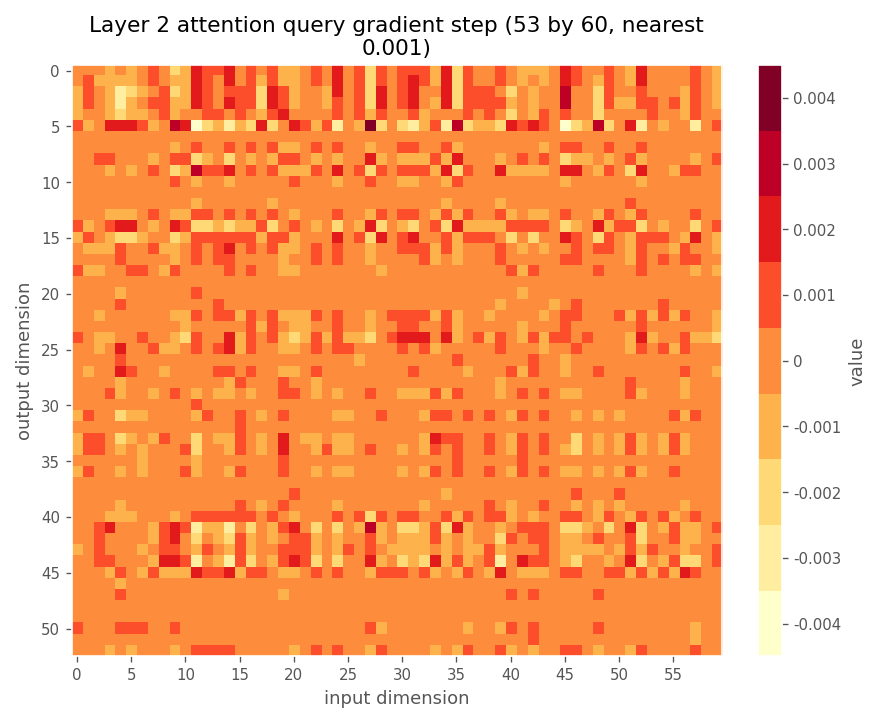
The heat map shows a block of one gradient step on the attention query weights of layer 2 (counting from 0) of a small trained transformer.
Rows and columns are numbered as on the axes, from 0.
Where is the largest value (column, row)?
27, 5
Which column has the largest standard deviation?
11
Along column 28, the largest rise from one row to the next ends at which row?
15
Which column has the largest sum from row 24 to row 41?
19
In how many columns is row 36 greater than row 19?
11
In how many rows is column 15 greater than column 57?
16
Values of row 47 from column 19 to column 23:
-0.001 0 0 0 0
